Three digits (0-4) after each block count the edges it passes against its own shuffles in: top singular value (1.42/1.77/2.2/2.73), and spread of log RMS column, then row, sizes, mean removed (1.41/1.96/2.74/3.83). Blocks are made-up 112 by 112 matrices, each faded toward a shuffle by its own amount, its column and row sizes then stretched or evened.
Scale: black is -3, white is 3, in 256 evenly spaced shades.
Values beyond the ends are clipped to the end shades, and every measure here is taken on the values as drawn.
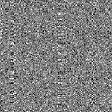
3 2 2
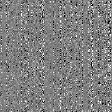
3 4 1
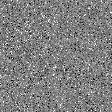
0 1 0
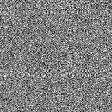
3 0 0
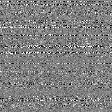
3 0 4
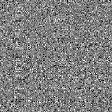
3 1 2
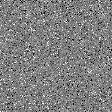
1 1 1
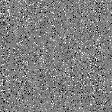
2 2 0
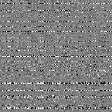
4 1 4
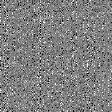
2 3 0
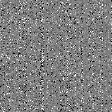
1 3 1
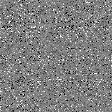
0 1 2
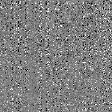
1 3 2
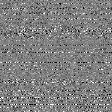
0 0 4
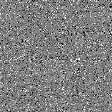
1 1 1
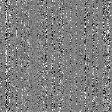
1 4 0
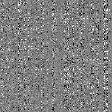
2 4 2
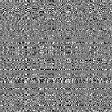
4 2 4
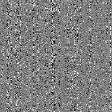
2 4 0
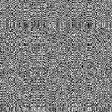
4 3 0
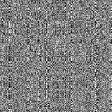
4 3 0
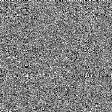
2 1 2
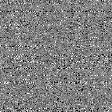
2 1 3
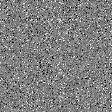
1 1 1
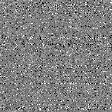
1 2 3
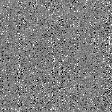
1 3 1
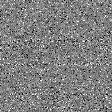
2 0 1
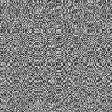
4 1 2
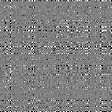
4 3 4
